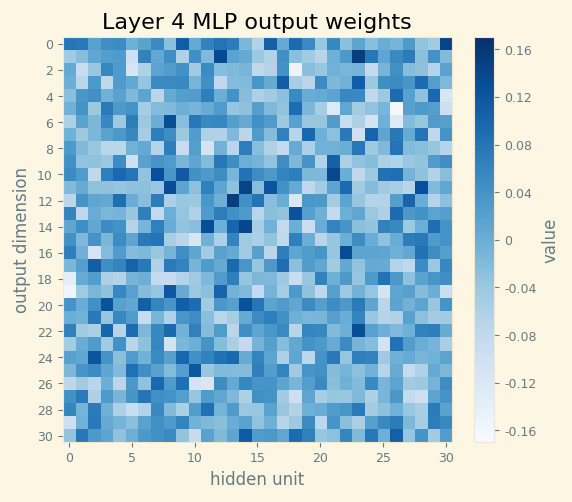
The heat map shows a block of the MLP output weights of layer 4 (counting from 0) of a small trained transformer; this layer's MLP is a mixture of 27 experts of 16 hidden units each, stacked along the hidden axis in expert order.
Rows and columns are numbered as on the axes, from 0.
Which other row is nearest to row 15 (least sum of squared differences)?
13
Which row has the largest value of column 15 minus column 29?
12
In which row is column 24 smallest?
6
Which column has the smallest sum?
25
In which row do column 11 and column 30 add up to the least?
8
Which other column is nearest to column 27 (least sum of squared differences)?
4
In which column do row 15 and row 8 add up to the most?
23
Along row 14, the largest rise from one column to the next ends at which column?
11
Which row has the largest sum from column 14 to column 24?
20
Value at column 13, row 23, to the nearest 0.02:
-0.06
